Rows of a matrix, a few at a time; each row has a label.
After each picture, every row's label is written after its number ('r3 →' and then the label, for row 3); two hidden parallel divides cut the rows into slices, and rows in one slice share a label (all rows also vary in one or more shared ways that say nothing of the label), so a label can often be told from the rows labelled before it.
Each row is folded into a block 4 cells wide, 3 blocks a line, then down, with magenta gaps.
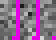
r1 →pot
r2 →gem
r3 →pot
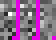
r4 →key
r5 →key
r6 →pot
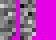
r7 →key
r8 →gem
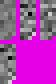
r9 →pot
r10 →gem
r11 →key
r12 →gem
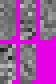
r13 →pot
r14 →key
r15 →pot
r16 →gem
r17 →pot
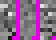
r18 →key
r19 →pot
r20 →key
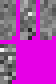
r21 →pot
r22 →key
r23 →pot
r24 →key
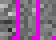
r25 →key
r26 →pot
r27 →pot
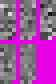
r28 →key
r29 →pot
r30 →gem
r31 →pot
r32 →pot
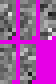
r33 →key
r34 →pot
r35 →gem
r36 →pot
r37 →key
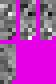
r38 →key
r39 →gem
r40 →gem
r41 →pot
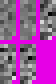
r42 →pot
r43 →pot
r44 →gem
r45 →gem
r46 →gem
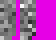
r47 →pot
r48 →key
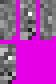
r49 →pot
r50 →key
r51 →pot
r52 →key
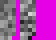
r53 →pot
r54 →key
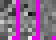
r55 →gem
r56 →gem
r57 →pot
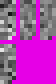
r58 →gem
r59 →pot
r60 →pot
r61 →key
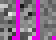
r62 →key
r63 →gem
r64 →pot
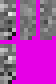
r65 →key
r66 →pot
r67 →pot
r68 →key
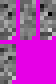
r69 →gem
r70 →pot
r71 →gem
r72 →gem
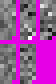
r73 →pot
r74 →gem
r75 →key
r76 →pot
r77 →gem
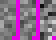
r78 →pot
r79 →pot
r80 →gem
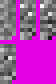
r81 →pot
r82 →key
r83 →key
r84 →key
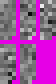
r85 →pot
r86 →gem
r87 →key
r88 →key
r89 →pot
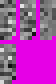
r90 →gem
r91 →key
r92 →pot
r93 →key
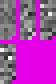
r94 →pot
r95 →gem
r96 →key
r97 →key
